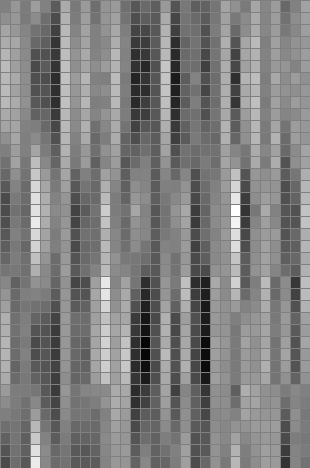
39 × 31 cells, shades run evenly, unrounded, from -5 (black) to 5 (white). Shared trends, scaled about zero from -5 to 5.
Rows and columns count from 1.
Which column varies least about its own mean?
16
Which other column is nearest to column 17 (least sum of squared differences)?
12
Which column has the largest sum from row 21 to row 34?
11
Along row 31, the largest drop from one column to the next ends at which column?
14
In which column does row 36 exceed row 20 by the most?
25
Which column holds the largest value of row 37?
4
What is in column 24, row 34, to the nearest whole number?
-1
